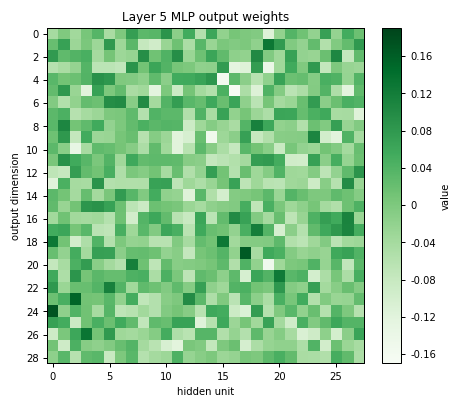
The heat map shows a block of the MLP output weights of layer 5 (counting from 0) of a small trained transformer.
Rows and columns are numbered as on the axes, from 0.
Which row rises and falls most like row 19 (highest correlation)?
12
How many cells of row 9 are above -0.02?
14
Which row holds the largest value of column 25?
2
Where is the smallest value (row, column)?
5, 16
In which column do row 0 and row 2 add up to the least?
19
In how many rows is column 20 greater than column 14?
16
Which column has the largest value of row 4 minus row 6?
20
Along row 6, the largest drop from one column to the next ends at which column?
9
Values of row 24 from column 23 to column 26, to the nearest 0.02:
0.02 -0.06 0.04 0
